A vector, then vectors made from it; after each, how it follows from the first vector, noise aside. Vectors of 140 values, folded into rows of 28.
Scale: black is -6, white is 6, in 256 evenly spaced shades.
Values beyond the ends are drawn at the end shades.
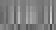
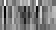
reversed, negated, scaled up.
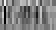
reversed, negated, scaled up.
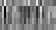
reversed, negated, scaled up.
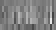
copied.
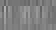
reversed, shrunk.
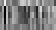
reversed, negated, scaled up.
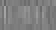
reversed, shrunk.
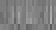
shrunk.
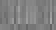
shrunk.
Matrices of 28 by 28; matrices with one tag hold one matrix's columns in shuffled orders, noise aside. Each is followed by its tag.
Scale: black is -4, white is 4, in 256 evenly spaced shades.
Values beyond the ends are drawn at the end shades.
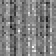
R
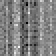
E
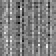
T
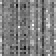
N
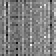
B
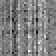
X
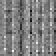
X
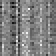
T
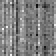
N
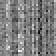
X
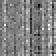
N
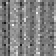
E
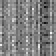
T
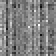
N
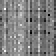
X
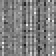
E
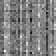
X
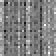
E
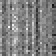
N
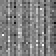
T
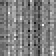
E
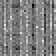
N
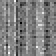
E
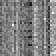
E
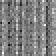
E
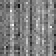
N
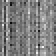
E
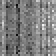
N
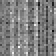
E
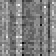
B
